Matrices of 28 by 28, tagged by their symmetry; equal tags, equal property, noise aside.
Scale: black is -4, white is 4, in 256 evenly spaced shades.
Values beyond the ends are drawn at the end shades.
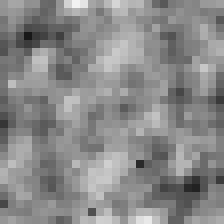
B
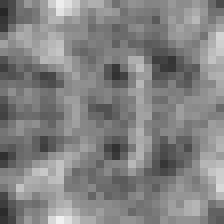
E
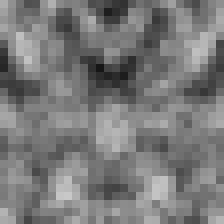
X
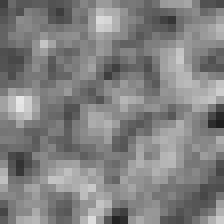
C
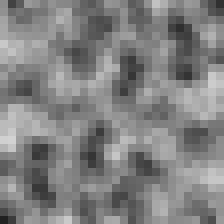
B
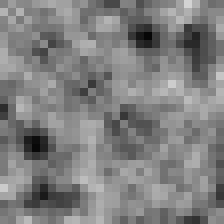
C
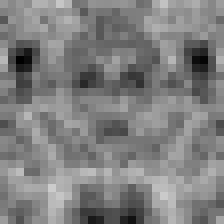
X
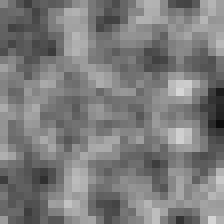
E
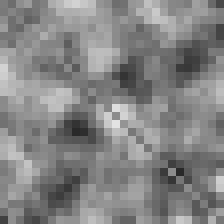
C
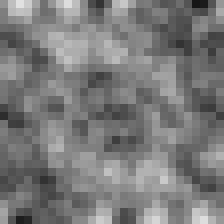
B
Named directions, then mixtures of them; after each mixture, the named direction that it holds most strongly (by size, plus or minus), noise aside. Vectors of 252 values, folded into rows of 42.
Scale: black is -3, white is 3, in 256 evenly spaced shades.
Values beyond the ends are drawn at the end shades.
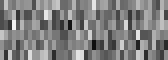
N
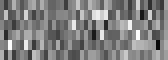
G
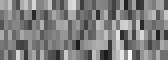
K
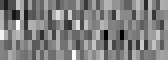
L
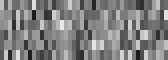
N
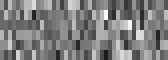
K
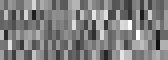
G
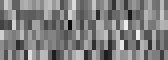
N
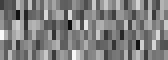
L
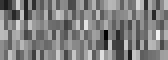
L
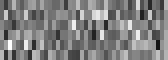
G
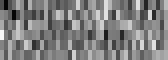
L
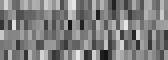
N
